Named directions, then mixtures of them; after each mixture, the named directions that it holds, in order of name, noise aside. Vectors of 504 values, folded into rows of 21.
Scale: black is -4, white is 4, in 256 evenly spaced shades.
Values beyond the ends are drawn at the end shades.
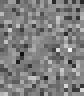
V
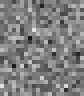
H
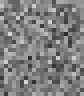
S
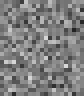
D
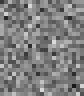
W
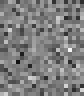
V.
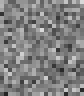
S, V.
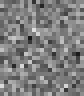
H.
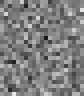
D, W.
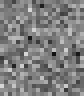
H.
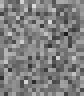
S.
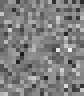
V.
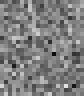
H, W.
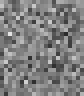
S.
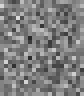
H, S.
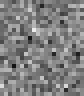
H.
